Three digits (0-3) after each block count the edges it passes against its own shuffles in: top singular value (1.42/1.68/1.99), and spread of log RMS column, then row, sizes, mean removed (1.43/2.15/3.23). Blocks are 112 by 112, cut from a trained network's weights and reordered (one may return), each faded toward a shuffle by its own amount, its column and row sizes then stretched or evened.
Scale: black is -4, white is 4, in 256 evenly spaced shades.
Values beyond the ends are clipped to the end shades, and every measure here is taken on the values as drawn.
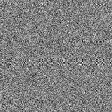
3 0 1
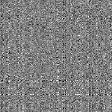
3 2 2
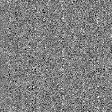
1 2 1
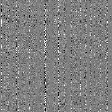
2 3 1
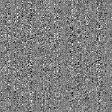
2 3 1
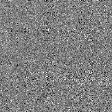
1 2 2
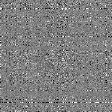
1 2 3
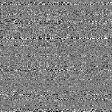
3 1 3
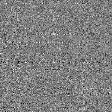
1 1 2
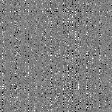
3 3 1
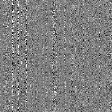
2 3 1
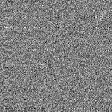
3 0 1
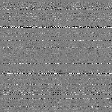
3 1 3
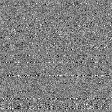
3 0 2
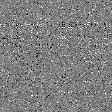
2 1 1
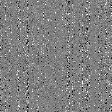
0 3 0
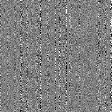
2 3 0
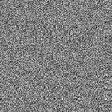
3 1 0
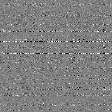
2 1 3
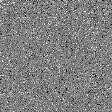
1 1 1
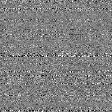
2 1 3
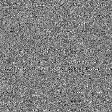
1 0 2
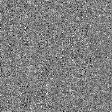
0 2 1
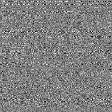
2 0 3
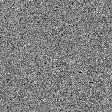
1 0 1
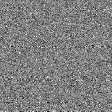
1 0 2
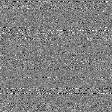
1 0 3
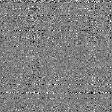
1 2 3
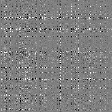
2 3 3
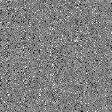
2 2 0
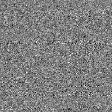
2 1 2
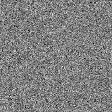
0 0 1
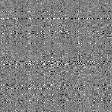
3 2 3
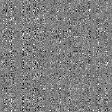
0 3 2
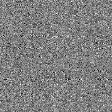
0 1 2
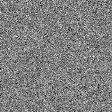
0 1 1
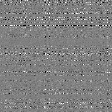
2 1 3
